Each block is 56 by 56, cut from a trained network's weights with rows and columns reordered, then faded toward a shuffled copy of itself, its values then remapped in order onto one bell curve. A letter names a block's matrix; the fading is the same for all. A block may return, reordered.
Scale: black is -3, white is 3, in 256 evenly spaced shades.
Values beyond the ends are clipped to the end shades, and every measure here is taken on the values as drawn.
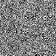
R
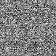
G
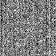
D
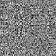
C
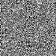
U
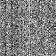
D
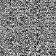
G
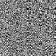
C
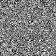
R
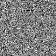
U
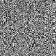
C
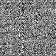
G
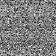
G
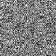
C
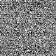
G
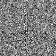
U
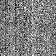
D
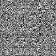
G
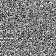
R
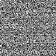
G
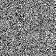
U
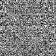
G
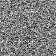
R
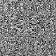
C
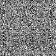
G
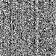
D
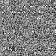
R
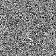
U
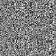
C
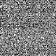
G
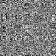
C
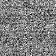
G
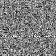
R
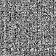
D
